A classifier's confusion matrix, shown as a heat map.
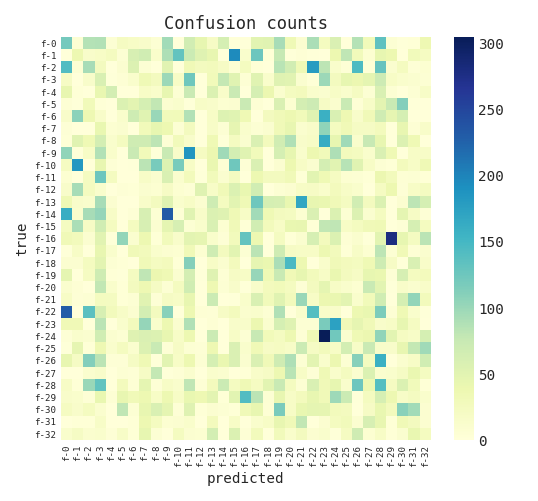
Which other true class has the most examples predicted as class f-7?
f-23
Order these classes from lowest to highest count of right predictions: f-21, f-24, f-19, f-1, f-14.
f-1, f-14, f-19, f-21, f-24
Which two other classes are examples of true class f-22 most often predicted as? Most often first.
f-0, f-2
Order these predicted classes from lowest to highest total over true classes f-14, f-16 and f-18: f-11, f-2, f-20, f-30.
f-30, f-2, f-20, f-11
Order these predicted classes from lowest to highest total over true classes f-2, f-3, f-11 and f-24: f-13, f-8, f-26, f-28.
f-8, f-13, f-26, f-28
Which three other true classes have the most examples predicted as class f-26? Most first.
f-2, f-28, f-0
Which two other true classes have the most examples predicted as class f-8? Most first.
f-10, f-6
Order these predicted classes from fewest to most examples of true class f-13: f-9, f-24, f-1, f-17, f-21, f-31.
f-1, f-24, f-9, f-31, f-17, f-21
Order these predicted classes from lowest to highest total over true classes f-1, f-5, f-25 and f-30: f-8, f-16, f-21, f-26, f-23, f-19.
f-26, f-23, f-16, f-21, f-8, f-19
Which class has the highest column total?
f-28
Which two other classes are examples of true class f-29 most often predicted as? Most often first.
f-16, f-24
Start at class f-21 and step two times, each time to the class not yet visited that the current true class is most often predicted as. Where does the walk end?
f-27
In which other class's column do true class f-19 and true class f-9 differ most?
f-11
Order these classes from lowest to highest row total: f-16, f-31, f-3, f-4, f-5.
f-31, f-4, f-5, f-3, f-16
